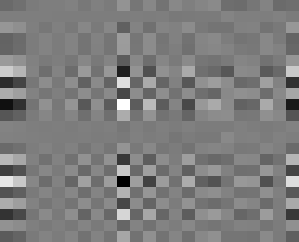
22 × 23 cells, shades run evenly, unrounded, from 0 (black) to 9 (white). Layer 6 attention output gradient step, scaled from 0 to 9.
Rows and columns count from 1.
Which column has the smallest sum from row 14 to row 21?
10
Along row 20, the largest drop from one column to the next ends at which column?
11
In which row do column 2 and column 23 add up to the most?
17
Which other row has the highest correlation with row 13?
2
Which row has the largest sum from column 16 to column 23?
9
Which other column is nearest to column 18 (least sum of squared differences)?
22
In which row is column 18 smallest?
7
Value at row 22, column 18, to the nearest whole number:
4
